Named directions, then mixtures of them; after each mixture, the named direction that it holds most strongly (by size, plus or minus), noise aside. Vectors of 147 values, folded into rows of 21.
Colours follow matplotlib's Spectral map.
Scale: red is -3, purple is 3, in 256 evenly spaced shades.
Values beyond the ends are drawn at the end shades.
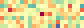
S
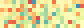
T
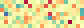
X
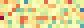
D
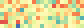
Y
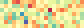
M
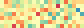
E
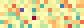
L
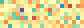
L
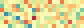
X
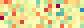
E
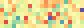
X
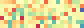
D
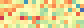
D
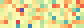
Y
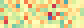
X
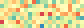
S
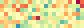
Y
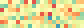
S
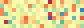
X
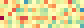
D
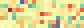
S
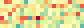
D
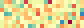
X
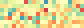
D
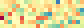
D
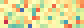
L
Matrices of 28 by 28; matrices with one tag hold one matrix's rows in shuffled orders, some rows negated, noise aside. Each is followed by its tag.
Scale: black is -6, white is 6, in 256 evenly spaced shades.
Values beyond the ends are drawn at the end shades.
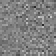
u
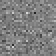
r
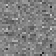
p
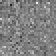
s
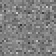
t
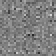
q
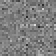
u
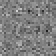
t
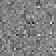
q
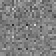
r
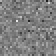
t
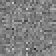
r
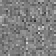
u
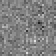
u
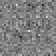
t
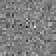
r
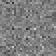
r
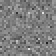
t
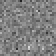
t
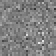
u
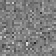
r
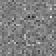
q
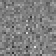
r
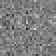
r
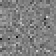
s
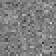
p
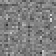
p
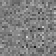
u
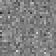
s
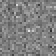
q
